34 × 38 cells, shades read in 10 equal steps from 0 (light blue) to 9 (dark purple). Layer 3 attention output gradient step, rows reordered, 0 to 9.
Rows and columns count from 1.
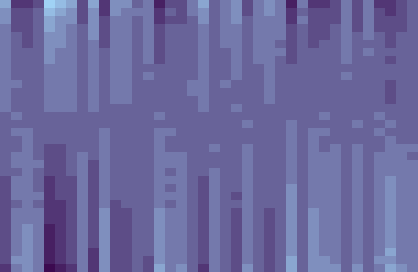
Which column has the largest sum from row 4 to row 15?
36
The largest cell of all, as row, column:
34, 5
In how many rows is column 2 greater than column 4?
4
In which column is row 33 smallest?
27
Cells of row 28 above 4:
19
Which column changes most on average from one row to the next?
2
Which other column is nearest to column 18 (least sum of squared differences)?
13
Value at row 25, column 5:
7
